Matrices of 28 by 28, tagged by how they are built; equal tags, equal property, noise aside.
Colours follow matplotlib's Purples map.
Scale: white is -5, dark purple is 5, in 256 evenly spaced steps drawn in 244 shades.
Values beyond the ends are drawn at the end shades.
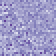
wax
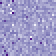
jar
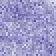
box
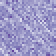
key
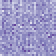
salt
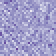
key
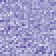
wax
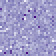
jar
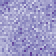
box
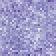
box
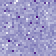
jar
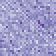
key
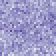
box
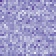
salt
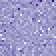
jar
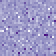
jar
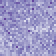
box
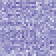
salt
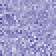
wax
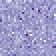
jar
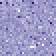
jar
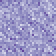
key
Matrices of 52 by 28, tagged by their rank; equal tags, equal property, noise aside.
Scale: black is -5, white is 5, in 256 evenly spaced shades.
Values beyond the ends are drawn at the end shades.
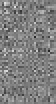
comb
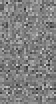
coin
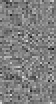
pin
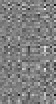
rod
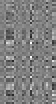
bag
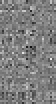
comb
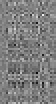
rod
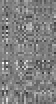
comb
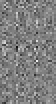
comb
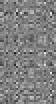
rod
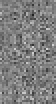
coin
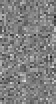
pin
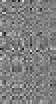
comb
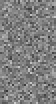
pin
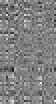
rod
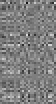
rod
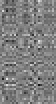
rod
